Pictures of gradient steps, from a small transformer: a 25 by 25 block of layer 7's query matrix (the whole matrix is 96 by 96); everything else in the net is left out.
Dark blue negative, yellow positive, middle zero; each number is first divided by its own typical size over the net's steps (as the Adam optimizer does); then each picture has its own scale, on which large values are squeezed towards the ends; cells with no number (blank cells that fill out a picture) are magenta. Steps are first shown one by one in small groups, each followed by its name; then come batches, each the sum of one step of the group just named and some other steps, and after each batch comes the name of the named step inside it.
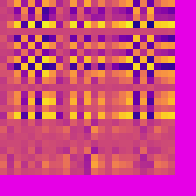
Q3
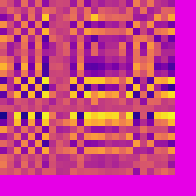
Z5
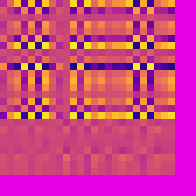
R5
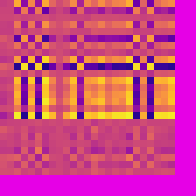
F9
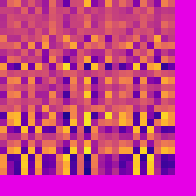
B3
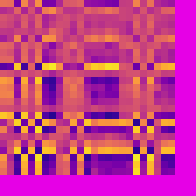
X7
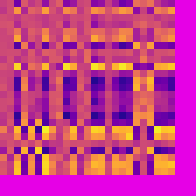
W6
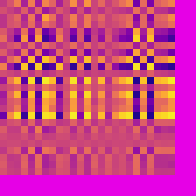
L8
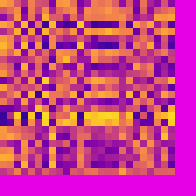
Z5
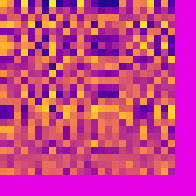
Q3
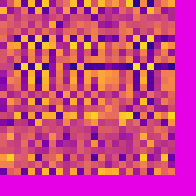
R5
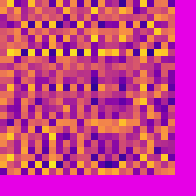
W6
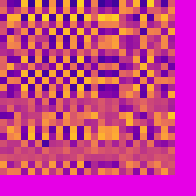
Z5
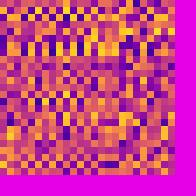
F9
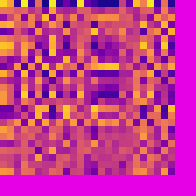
X7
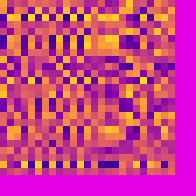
L8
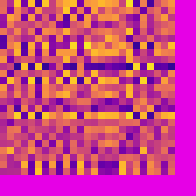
R5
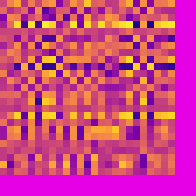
Q3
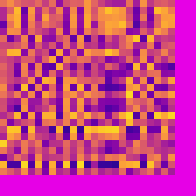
L8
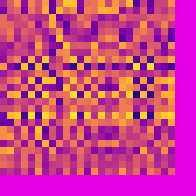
L8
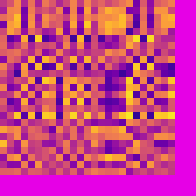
L8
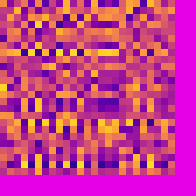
X7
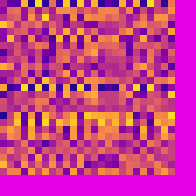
Z5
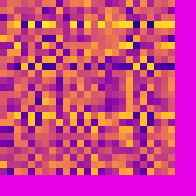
Q3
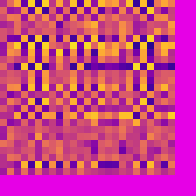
R5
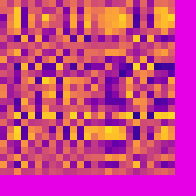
L8
